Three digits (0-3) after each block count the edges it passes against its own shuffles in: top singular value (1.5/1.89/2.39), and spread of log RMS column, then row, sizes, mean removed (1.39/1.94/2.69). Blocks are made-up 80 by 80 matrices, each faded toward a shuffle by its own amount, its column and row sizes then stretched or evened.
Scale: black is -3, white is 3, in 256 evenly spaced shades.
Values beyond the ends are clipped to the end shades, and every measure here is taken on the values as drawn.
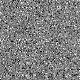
1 0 1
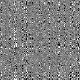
3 3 2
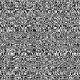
3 1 3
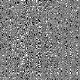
1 3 1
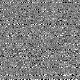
1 0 3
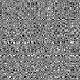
3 0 3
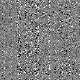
0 3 1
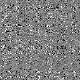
1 2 3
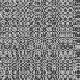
3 0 0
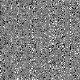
0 3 1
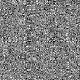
2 1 2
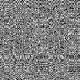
3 0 1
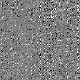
2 3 1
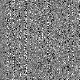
0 3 0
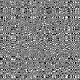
3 1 3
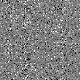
1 2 0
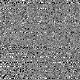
1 2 3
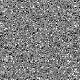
2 1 1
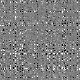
2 3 3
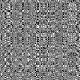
3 3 1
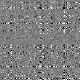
3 2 3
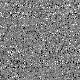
0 1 2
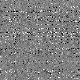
1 2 3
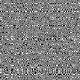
3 1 3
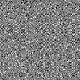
3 0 1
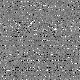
0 0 3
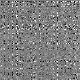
0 3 3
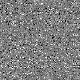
1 0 2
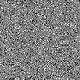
2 0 0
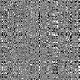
3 3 2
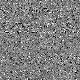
0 0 2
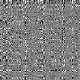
3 3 3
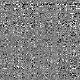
0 3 3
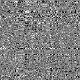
2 1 3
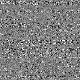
0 0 3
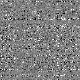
0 2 3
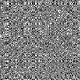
3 1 2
